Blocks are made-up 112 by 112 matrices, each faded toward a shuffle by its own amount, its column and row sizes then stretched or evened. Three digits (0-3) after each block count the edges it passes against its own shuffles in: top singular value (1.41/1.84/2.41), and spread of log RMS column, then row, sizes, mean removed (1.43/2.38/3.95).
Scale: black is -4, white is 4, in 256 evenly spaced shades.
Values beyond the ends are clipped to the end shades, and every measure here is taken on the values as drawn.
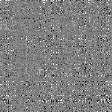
2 2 2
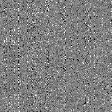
2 2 0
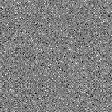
3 0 0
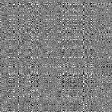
3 2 2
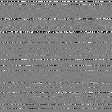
3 0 3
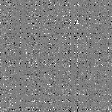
2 2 2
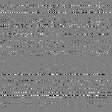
2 1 3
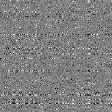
3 1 2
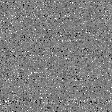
0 0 2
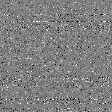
1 0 2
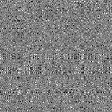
3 0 2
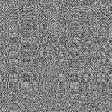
3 0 1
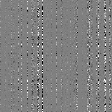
3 3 1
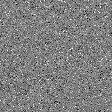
1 0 0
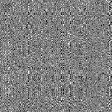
3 2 0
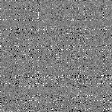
1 2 2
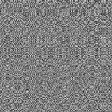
3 1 2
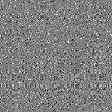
3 0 1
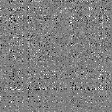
1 2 2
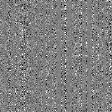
1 3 1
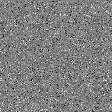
1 0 1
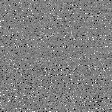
0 0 2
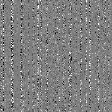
2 3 0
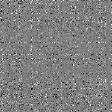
0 2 2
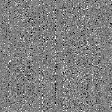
2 2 0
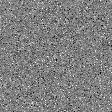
0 0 0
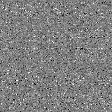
1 0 1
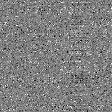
2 0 1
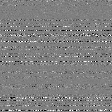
1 0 3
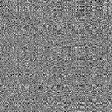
3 1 2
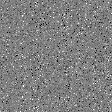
0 1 0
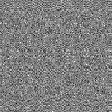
3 0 1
